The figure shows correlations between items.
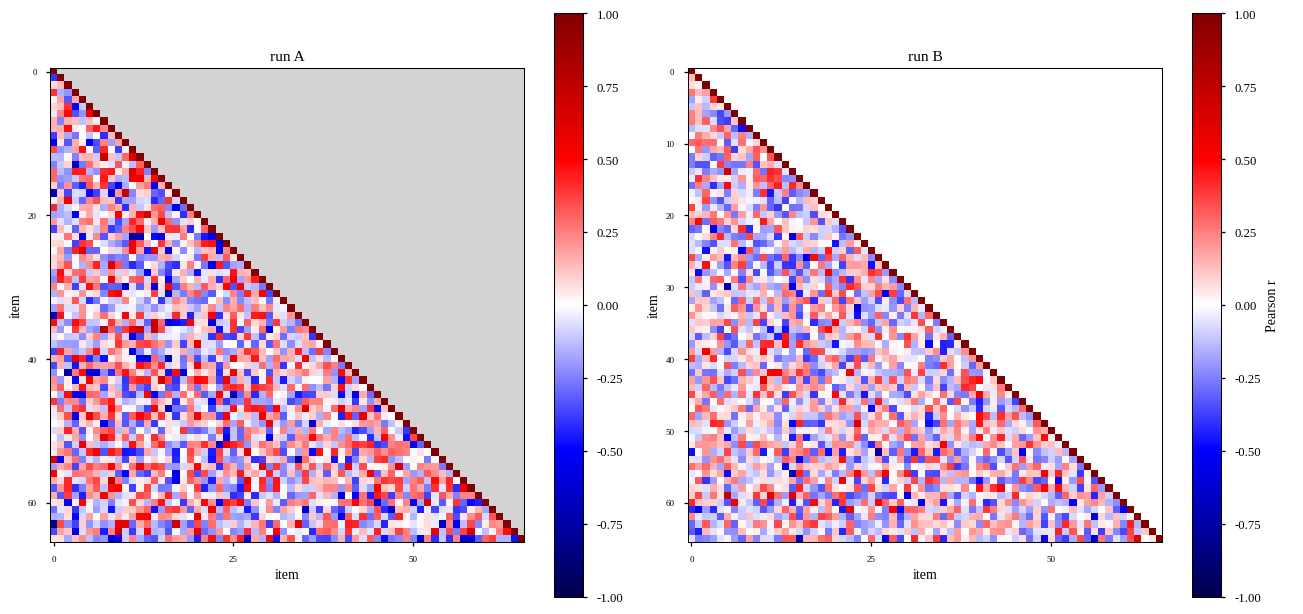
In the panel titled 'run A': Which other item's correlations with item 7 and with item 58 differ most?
64
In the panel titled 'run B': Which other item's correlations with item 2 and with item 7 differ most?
42
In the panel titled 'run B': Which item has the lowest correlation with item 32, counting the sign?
60
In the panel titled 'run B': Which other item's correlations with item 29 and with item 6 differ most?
4
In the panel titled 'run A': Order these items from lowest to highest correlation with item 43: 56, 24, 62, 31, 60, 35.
31, 35, 56, 60, 62, 24
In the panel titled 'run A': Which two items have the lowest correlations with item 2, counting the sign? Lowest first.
42, 60
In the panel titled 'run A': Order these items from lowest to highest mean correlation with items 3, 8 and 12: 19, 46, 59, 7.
19, 59, 46, 7
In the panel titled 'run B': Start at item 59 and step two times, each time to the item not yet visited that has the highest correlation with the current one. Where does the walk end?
14
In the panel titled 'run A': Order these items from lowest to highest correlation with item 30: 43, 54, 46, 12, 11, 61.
12, 46, 11, 54, 61, 43
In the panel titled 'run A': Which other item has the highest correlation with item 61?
22
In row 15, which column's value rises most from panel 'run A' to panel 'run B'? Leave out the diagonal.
23
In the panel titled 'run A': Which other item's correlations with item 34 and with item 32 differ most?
54
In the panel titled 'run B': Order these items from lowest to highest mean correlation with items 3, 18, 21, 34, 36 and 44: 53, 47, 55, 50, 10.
53, 50, 47, 55, 10
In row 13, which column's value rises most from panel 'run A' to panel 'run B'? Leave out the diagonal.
28
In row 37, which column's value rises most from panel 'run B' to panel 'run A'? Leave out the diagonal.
53
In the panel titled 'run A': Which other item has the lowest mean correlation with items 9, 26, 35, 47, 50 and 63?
16
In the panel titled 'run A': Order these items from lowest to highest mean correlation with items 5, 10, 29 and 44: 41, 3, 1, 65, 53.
3, 65, 53, 41, 1
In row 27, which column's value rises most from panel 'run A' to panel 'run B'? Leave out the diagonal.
22
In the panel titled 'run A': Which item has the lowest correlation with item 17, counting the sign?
0
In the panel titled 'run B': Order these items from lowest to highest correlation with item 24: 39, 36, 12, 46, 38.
39, 36, 12, 38, 46
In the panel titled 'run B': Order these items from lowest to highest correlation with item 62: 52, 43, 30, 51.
52, 51, 30, 43
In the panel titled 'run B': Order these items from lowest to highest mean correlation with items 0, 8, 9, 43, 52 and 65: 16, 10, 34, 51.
16, 51, 34, 10
